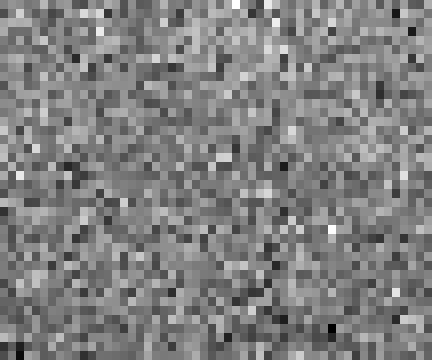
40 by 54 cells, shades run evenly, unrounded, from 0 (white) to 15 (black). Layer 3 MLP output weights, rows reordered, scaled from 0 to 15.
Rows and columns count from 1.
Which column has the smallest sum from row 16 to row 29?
51
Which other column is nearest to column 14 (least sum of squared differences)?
15
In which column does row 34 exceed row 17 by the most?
5
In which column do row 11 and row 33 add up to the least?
50
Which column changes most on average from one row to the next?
11
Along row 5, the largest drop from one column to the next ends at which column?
25
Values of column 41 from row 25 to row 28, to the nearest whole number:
5 9 8 7
